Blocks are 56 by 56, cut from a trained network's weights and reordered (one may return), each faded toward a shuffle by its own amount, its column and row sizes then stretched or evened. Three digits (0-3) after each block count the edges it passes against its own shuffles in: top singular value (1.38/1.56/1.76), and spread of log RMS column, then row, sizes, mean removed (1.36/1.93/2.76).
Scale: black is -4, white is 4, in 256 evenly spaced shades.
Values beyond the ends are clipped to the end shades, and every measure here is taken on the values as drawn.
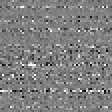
1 1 3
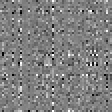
2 3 2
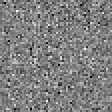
0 1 0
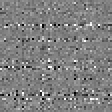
3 1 3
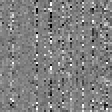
1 3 0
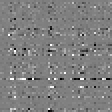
3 2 3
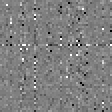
1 2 0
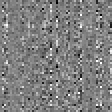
1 3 0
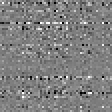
2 2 3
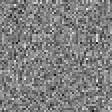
2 0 0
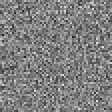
2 0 0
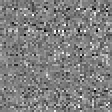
1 2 2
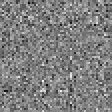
2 1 1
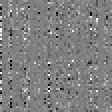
1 3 1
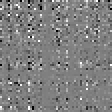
1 3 3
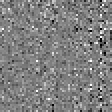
1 3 1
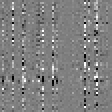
3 3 1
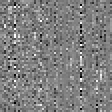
2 3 0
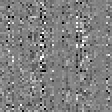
1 3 1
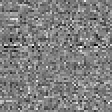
3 1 2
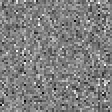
0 2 0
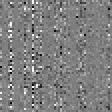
2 3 1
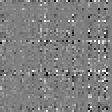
1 3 2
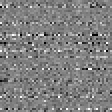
1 1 3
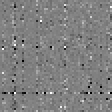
2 2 1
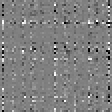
3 3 2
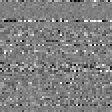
2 0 3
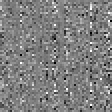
1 3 0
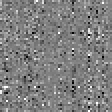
0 3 1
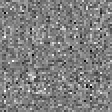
0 1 1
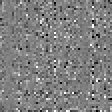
1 3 2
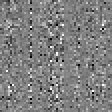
1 3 1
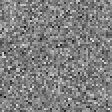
1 0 0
